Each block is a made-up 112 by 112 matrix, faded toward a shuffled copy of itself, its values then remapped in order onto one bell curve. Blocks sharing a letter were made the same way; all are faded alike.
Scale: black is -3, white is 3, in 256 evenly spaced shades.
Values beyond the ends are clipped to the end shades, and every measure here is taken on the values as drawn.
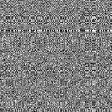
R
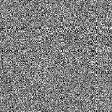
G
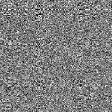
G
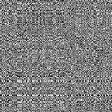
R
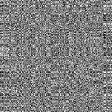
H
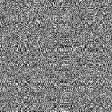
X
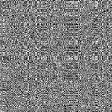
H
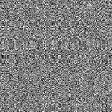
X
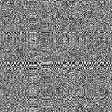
R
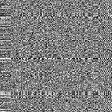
R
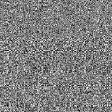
G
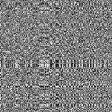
R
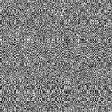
H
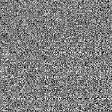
G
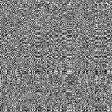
R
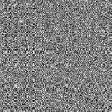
X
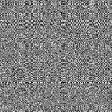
R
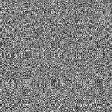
X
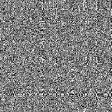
G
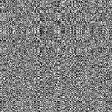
H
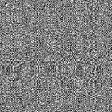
X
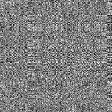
X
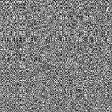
X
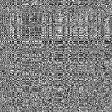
R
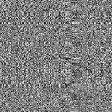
X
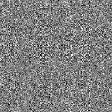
G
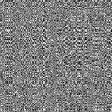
H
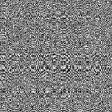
H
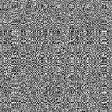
R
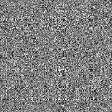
G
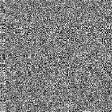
G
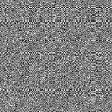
R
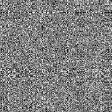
G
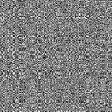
H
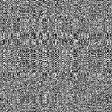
H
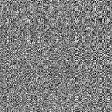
X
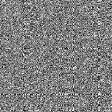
G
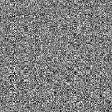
G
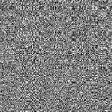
X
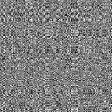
H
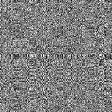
X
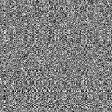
X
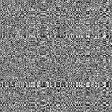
R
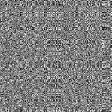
H
